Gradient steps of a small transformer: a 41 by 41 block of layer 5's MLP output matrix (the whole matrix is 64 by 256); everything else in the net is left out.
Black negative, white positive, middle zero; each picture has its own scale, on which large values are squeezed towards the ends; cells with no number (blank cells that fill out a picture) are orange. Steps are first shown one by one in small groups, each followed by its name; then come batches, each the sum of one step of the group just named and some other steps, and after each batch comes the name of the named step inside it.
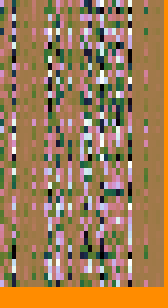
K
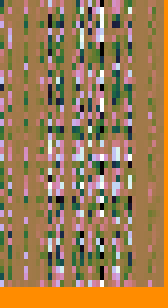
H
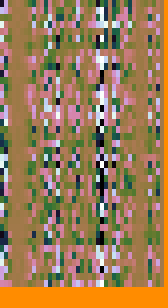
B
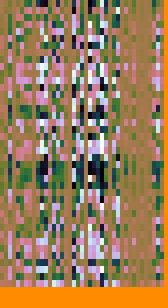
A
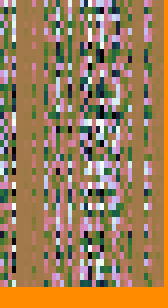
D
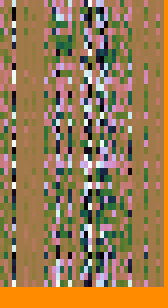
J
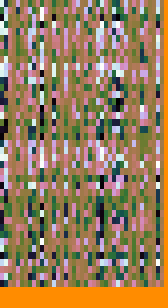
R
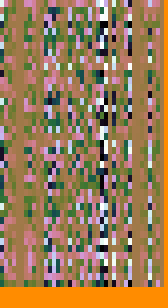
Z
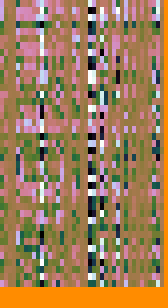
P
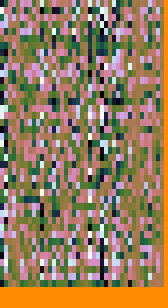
Z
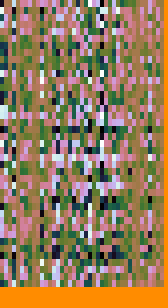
J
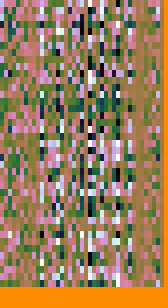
P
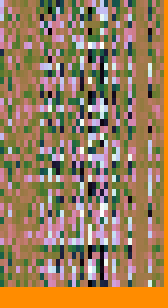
Z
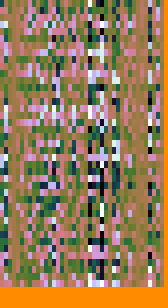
B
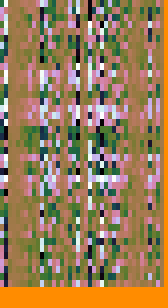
B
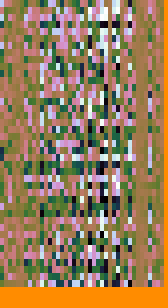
Z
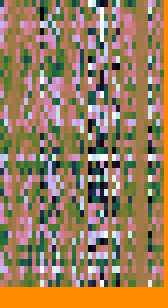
B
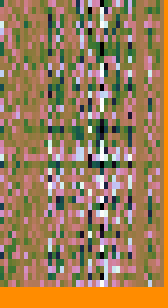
H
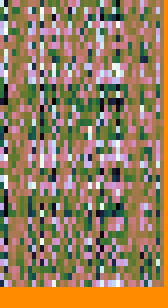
R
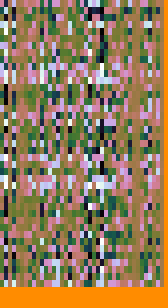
J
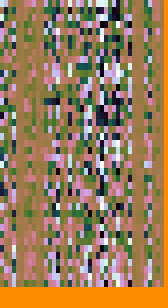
Z
